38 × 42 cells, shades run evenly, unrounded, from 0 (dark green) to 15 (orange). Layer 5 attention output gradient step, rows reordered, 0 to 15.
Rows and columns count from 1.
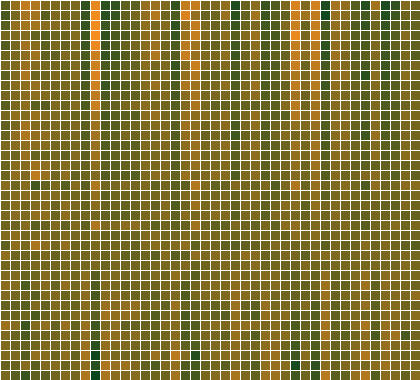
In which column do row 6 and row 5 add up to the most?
10
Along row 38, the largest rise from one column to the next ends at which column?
11
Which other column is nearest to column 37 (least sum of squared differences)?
9
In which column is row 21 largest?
20
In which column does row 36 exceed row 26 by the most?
18
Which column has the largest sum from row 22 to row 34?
33
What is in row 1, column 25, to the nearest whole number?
6
